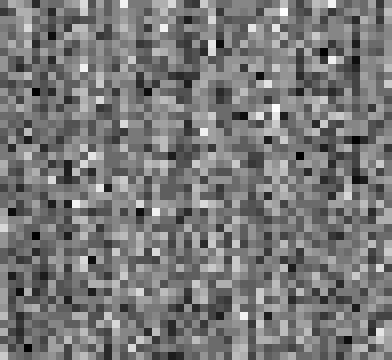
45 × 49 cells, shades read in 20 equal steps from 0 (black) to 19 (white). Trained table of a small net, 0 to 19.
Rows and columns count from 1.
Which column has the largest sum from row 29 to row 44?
30
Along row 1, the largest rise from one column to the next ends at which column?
26
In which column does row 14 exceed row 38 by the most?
35
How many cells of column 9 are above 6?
26
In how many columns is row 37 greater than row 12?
26
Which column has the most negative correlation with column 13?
1
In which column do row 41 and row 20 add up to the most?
13
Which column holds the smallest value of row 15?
31
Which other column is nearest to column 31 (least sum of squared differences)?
8
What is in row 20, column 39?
10
